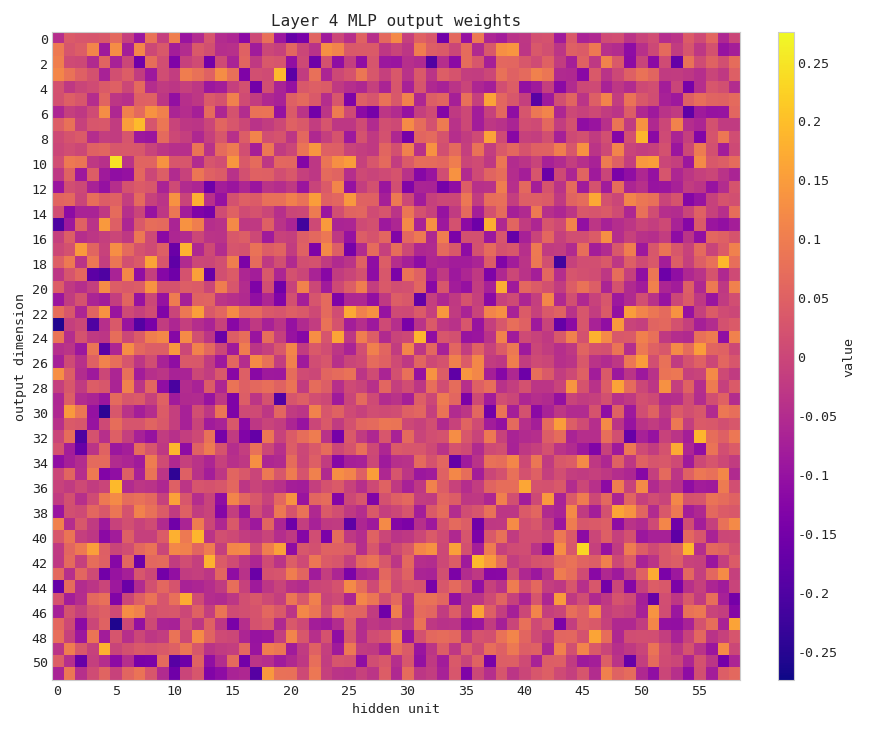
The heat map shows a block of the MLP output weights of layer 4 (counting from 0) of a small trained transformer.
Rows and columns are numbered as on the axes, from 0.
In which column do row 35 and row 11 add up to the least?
10
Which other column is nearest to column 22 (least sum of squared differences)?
26
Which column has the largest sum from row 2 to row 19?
15
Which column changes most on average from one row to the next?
4
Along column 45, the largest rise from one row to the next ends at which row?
41
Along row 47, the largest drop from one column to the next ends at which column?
5
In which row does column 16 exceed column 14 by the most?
24
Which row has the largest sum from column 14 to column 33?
22
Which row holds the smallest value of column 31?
21
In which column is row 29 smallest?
19
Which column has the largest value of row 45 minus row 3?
20
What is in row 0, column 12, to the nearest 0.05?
-0.05
